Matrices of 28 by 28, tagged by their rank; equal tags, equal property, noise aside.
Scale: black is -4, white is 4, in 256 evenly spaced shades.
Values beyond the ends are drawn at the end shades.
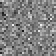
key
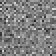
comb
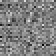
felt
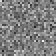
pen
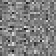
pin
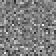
pen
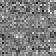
felt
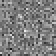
pen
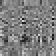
pin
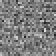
key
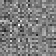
felt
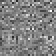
felt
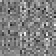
pin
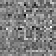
pin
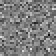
pen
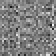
felt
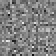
key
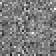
key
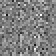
pen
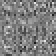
felt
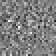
key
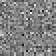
pen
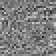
pen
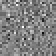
key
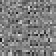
felt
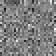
felt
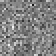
pen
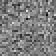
key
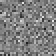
key
